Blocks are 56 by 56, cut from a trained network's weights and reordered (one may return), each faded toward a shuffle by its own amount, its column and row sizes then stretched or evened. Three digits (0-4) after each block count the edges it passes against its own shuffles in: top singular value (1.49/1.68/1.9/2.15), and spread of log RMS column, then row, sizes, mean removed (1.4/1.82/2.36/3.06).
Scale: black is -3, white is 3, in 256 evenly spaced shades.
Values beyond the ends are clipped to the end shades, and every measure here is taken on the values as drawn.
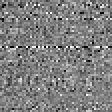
2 0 3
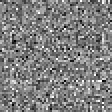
2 1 1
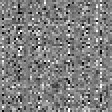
1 4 1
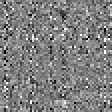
1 3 2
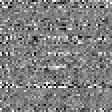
3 1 4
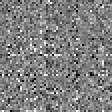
0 2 2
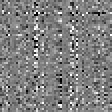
4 4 2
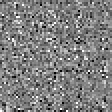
0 2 2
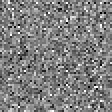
0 2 0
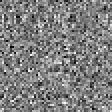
2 0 1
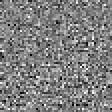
1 1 2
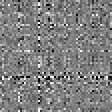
4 3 3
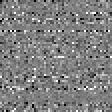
0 1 4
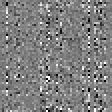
1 4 2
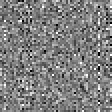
2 3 0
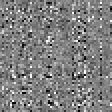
0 4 2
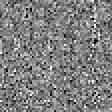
0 2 0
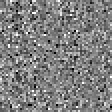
0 2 0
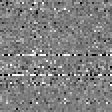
3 0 3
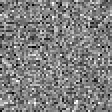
2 0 2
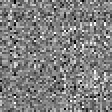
2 3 0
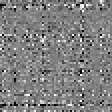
0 3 4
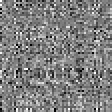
4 2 3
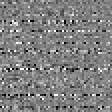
2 1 4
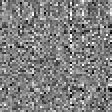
3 2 1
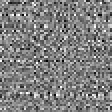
4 1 3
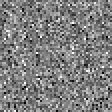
0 2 0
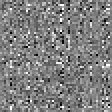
0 4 1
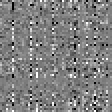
0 4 3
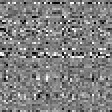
3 2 4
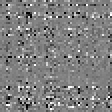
0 3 4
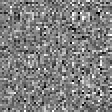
2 2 0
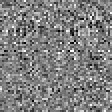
3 1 2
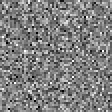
1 0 0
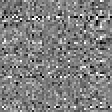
2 3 3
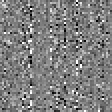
1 3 1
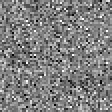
0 1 0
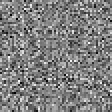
3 0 0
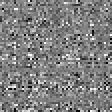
0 2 4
